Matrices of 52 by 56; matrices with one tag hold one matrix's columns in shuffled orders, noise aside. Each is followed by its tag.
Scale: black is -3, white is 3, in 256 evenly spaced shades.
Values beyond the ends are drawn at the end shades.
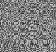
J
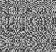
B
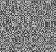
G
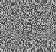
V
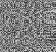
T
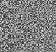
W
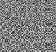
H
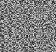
W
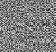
H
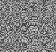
H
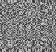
V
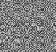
H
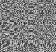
J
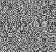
G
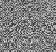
H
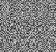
H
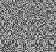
J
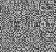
G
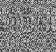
B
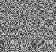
J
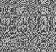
B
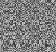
J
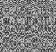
B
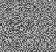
H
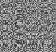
J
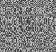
B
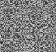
W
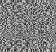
V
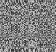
V
